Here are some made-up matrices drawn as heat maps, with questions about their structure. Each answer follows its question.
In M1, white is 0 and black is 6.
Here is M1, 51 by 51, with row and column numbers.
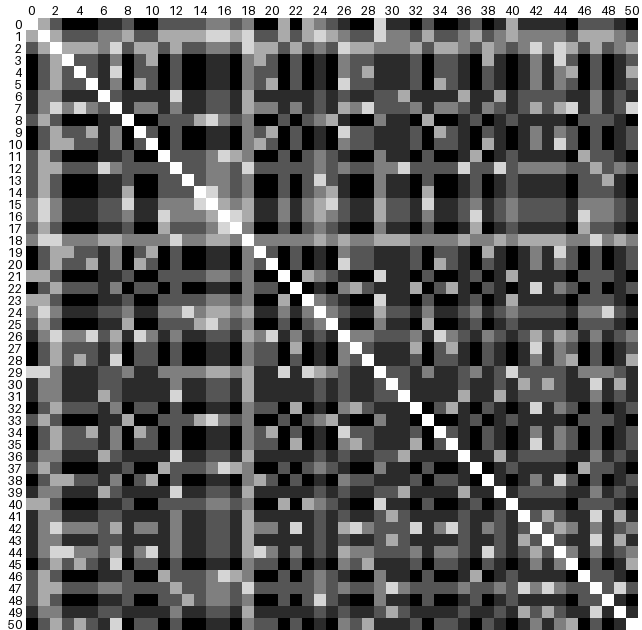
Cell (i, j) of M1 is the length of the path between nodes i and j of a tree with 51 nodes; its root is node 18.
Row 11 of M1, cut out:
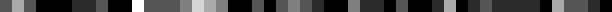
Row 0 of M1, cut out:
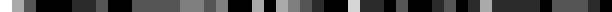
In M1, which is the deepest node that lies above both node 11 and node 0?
1
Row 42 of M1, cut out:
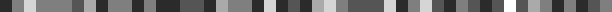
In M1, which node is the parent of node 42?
2
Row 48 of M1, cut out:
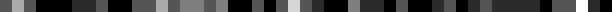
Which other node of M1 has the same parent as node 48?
13
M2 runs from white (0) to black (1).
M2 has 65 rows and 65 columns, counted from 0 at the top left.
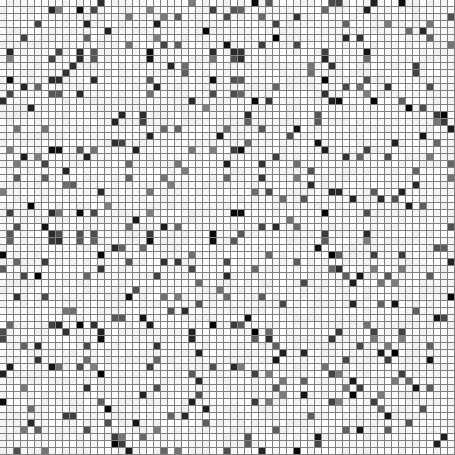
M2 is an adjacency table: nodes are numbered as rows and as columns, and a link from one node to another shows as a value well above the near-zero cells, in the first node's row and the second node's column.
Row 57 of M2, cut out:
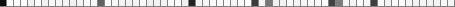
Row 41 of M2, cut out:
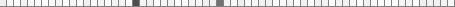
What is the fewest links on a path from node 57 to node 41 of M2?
4
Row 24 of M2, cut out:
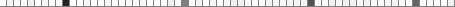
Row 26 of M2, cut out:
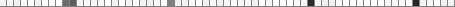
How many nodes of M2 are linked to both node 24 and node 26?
3
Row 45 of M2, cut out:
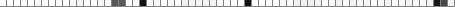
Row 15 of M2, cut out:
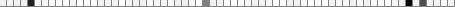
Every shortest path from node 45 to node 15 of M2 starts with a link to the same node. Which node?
node 20
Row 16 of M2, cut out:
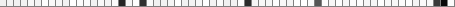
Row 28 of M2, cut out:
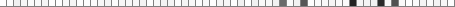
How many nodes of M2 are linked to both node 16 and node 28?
0
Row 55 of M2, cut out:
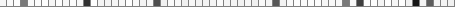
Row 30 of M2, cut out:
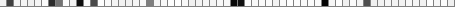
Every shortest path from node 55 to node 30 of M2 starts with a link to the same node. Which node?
node 59
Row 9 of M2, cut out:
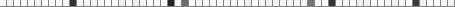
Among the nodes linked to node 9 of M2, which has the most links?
node 47
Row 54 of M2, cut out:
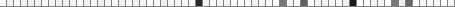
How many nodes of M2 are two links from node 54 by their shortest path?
5
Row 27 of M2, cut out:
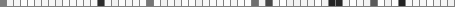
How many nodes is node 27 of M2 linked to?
9
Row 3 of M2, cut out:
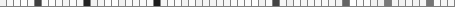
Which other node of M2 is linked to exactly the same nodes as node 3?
node 51
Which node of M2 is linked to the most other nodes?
node 21
